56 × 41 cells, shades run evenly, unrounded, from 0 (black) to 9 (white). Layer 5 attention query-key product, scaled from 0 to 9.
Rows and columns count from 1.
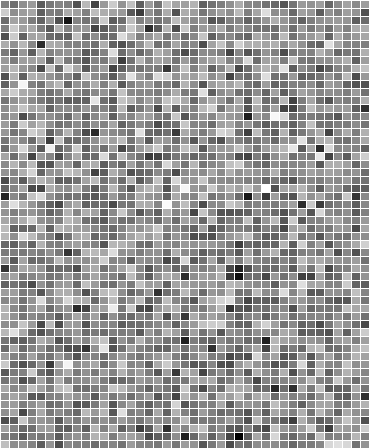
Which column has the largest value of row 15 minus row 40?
31
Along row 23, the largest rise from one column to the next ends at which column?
20
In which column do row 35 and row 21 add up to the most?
19
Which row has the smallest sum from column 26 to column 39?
35
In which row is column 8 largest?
46
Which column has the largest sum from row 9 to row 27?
21
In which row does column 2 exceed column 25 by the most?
42
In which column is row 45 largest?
29
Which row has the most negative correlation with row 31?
6
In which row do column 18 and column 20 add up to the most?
23
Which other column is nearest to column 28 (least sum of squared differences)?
33
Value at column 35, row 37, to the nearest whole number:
3
